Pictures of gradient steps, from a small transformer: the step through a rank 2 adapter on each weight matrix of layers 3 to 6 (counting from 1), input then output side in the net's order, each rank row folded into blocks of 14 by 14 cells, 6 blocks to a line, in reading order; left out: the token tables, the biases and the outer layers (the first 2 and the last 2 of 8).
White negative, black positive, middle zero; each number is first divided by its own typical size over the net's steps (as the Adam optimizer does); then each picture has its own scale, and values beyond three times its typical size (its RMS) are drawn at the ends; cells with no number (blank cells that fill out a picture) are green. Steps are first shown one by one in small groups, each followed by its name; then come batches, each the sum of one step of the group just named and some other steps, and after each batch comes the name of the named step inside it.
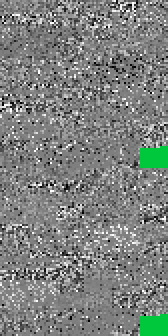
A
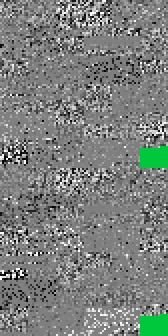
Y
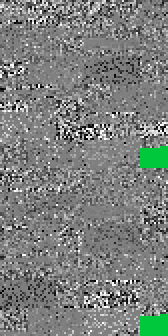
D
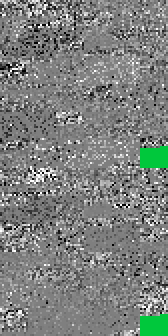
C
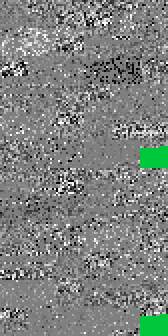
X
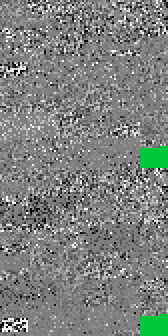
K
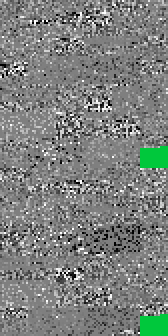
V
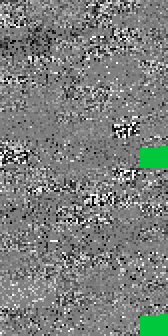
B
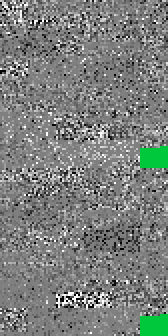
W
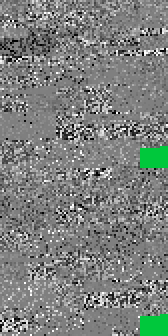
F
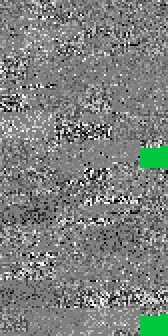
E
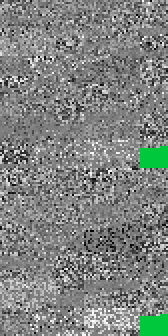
A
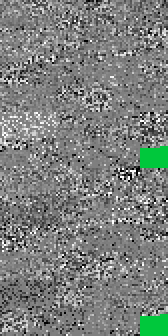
K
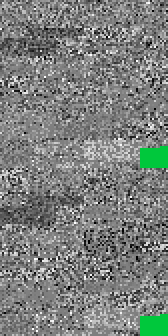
A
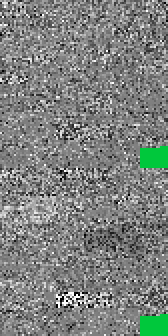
W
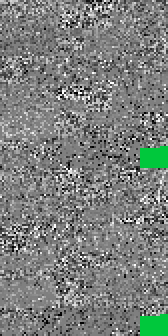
X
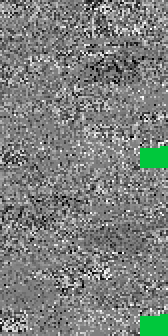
V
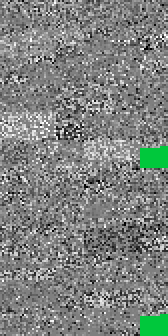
E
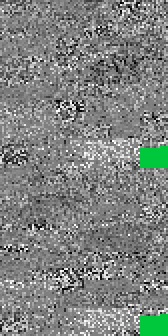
K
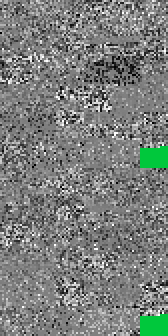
V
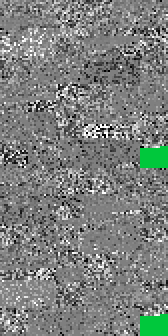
Y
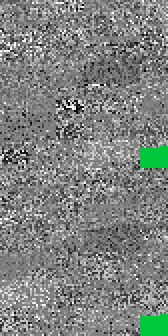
F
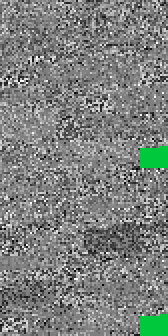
K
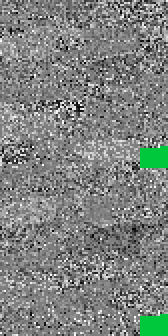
V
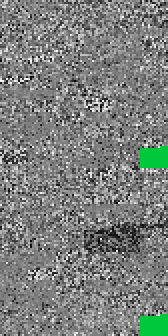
V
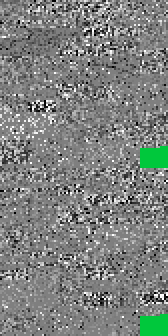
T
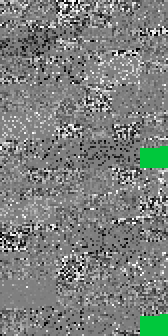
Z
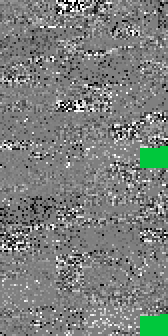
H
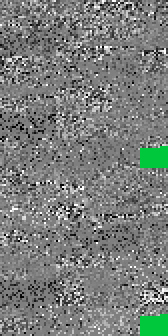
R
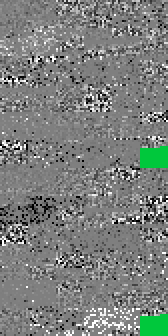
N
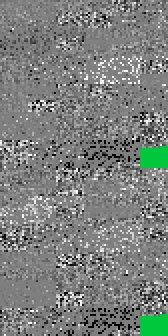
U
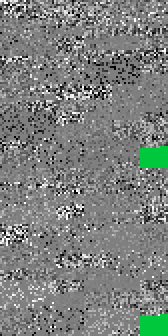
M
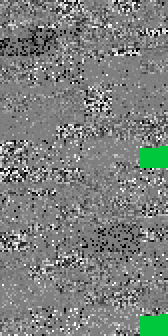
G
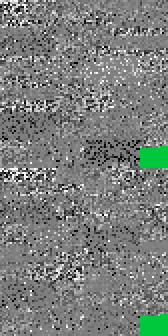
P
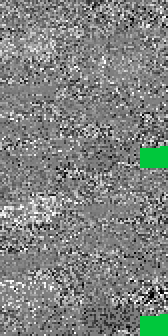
U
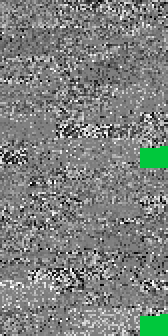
H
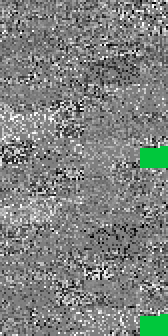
T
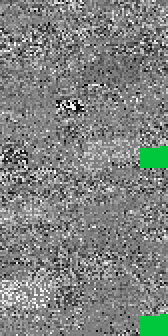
G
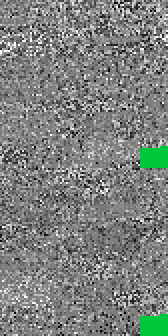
Z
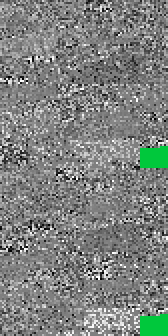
N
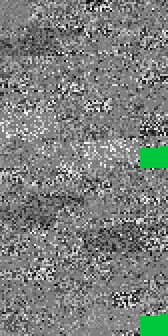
G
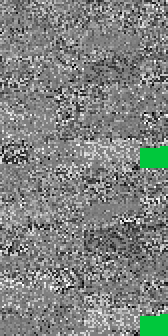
M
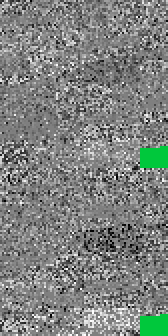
G
